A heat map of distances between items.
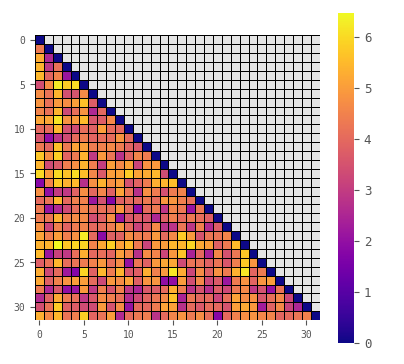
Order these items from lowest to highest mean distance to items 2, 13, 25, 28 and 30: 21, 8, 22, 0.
21, 8, 0, 22
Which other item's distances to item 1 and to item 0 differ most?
24
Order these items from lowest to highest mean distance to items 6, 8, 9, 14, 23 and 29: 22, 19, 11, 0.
11, 19, 22, 0
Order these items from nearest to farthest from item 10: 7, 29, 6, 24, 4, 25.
25, 29, 4, 6, 24, 7
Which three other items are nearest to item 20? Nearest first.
31, 9, 13
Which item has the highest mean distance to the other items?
23
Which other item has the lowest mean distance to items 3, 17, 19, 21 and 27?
1
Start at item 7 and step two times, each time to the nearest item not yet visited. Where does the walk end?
18
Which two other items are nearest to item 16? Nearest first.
0, 29
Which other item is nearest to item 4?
26
